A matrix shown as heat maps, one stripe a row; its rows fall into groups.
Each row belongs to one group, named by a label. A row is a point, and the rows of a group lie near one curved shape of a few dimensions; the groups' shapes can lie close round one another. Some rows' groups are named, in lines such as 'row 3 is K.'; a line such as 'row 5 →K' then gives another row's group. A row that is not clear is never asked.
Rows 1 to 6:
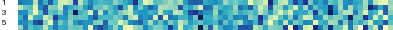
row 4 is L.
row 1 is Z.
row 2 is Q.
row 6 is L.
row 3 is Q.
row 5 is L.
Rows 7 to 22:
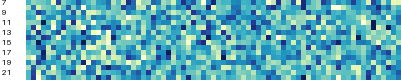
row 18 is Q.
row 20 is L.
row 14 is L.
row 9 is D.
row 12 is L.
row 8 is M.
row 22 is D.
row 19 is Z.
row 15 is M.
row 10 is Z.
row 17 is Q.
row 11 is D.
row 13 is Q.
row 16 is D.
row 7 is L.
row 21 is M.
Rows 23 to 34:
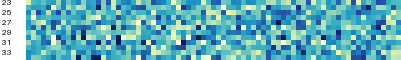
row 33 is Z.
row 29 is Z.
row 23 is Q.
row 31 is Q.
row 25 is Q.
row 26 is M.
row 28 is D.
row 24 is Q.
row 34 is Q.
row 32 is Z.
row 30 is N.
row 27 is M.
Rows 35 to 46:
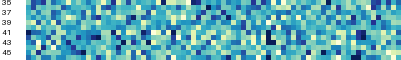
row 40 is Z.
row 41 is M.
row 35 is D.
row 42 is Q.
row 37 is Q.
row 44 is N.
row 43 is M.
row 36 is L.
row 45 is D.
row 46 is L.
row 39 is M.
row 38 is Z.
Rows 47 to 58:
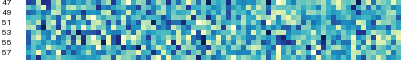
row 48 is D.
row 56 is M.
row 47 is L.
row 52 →Q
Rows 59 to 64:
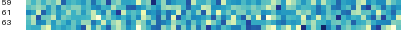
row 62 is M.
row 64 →L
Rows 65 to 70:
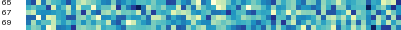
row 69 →Z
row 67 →Z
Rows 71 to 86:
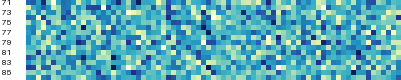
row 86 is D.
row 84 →L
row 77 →L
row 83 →M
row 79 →L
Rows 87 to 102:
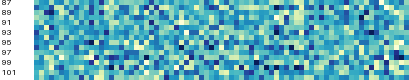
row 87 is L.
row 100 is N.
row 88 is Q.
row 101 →M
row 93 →Q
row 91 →Z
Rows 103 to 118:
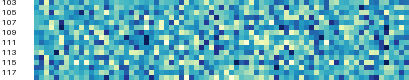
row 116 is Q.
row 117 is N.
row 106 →L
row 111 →M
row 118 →Q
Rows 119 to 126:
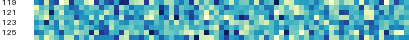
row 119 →L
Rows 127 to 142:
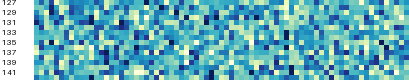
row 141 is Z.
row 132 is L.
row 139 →Q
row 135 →D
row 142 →Q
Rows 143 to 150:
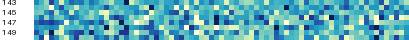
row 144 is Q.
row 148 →Q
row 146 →L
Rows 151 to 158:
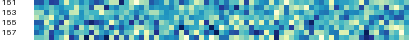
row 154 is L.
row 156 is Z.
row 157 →L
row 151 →L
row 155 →D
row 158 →Q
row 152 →Z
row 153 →Q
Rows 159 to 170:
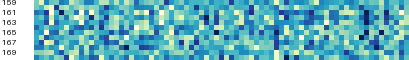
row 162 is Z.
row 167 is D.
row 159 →Q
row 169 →Q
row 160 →D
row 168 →Q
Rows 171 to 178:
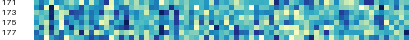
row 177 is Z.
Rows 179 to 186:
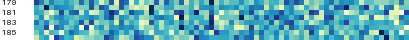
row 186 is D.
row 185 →L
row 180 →Z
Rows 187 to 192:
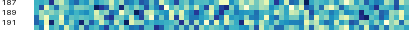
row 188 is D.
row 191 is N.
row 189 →L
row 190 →L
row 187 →Q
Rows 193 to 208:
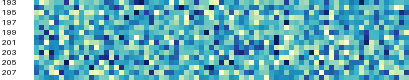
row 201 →L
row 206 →Q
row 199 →M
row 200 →L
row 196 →Q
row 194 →Z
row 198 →L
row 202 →Z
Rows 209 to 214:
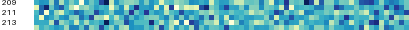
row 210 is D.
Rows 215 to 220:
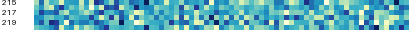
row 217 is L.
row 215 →M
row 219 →L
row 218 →N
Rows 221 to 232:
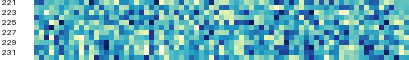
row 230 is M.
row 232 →M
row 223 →M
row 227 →M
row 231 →M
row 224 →Q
